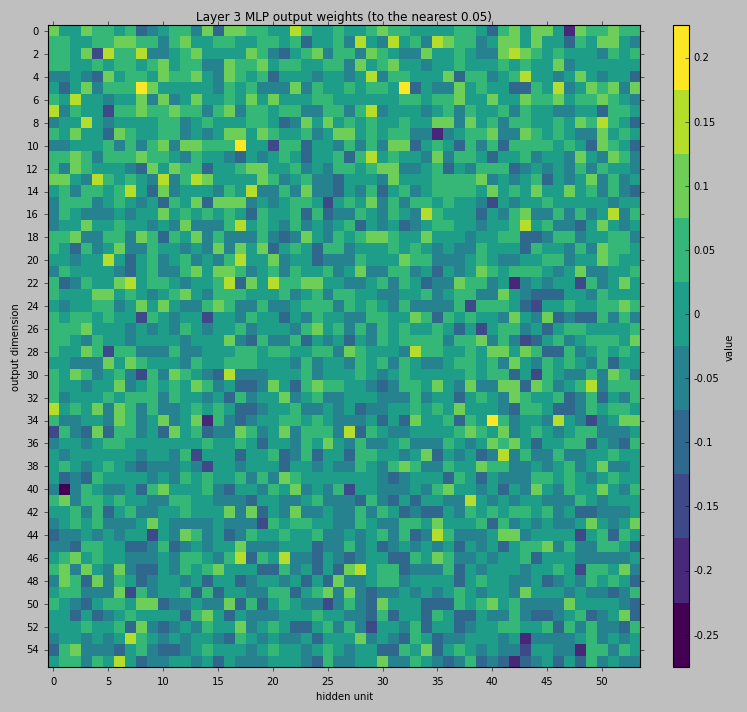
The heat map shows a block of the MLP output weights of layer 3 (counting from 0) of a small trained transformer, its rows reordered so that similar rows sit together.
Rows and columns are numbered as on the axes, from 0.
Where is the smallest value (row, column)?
40, 1
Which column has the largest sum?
6
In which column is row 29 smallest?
51
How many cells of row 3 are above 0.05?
6
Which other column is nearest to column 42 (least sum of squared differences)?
36
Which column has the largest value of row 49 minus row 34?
14
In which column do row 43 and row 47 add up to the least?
19
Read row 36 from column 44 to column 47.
-0.1 0 0 0.05
